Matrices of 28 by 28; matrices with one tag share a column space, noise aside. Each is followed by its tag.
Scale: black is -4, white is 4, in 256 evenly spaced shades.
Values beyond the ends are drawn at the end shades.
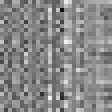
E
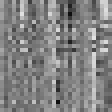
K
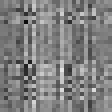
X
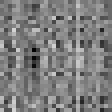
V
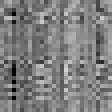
X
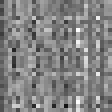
V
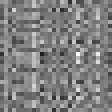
E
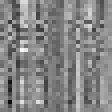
K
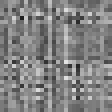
X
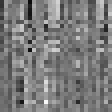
K
